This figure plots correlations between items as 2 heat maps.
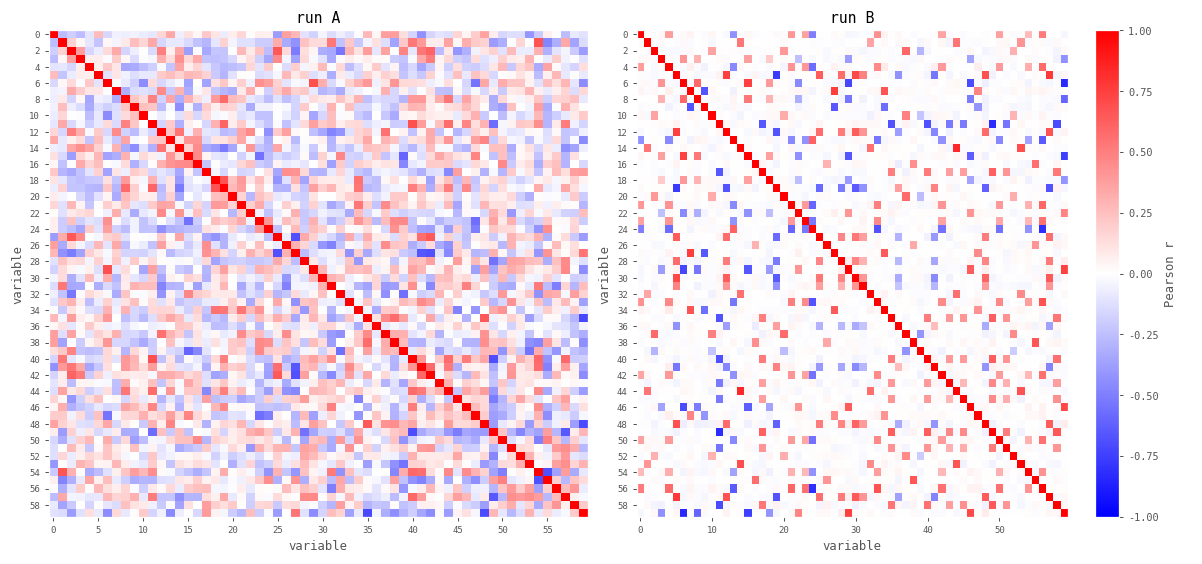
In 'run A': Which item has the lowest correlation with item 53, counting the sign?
39
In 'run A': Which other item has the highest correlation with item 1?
54
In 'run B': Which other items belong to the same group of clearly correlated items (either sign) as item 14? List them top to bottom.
1, 32, 44, 53
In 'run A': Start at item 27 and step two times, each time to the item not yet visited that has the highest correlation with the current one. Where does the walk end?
17
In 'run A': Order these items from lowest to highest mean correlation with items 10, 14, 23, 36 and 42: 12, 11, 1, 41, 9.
11, 9, 1, 41, 12
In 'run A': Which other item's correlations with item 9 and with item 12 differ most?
14
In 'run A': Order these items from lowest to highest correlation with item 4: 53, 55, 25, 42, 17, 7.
42, 17, 25, 7, 53, 55
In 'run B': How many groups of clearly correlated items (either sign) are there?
8
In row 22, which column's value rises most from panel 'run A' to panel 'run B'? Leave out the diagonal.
29
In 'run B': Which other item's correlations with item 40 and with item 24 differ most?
56
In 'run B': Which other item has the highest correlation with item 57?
5
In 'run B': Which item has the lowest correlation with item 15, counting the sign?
59
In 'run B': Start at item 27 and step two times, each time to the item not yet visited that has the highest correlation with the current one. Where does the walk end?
34
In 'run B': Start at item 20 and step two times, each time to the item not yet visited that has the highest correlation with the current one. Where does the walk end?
2
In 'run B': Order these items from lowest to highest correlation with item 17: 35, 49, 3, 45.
3, 45, 35, 49
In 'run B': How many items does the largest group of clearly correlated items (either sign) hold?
11
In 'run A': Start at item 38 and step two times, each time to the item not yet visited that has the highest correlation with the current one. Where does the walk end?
48
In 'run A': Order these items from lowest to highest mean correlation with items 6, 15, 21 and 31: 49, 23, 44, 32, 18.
49, 23, 32, 18, 44
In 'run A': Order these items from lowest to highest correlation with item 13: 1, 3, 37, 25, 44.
1, 25, 3, 37, 44
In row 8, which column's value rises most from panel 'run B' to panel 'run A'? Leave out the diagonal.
46
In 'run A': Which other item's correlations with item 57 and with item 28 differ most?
19
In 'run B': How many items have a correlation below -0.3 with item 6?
4
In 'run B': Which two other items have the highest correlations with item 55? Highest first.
38, 16
